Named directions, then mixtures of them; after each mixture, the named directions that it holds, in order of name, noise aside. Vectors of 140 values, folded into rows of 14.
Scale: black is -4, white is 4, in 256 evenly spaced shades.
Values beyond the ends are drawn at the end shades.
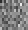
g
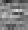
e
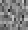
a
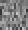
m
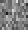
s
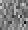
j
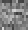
e, s.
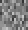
a, m.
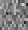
j, s.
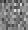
e, g.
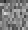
e, g, m.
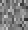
a, g, j.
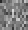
j, s.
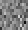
j, m.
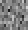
a.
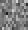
s.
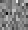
s.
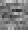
e.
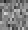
e, g, m.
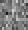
s.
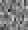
a.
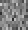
a, m, s.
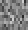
a.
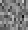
a.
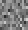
a, j, m.
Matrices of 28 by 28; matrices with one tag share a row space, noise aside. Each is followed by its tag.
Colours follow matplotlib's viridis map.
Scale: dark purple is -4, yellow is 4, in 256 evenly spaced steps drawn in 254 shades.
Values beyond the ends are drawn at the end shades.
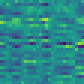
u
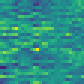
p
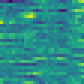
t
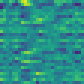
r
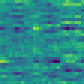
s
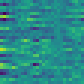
p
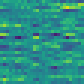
s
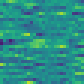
t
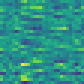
r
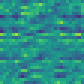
r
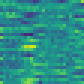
t
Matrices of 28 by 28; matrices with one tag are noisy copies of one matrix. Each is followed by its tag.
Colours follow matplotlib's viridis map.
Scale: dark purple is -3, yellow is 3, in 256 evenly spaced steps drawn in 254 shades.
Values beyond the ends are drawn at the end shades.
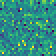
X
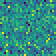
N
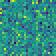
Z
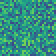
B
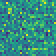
X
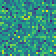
Z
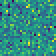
B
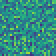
B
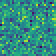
Z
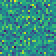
B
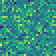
N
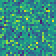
N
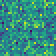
X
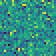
X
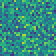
B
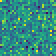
Z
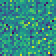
B
